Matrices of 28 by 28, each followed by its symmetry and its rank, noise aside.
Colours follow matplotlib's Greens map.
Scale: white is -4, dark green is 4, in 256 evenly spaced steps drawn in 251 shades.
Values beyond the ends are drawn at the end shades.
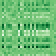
no symmetry, rank one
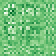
symmetric, rank three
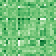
symmetric, rank two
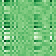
no symmetry, rank one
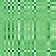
no symmetry, rank one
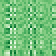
no symmetry, rank one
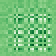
symmetric, rank one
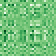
antisymmetric, rank two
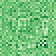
symmetric, rank three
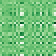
no symmetry, rank one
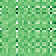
no symmetry, rank one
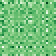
antisymmetric, rank two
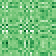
no symmetry, rank two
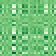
no symmetry, rank one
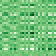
no symmetry, rank one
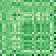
symmetric, rank two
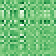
no symmetry, rank two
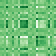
symmetric, rank one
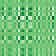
no symmetry, rank one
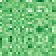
no symmetry, rank three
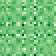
antisymmetric, rank two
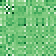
symmetric, rank two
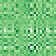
no symmetry, rank two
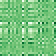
symmetric, rank one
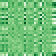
no symmetry, rank one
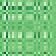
no symmetry, rank one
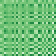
symmetric, rank one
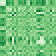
symmetric, rank three
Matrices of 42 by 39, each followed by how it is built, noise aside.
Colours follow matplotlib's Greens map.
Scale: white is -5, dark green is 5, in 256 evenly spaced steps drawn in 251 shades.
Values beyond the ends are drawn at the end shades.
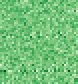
uneven rows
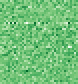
uneven rows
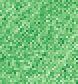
Hankel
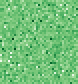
sparse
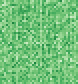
blocks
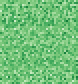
repeating columns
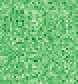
low rank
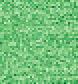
blocks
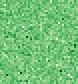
sparse
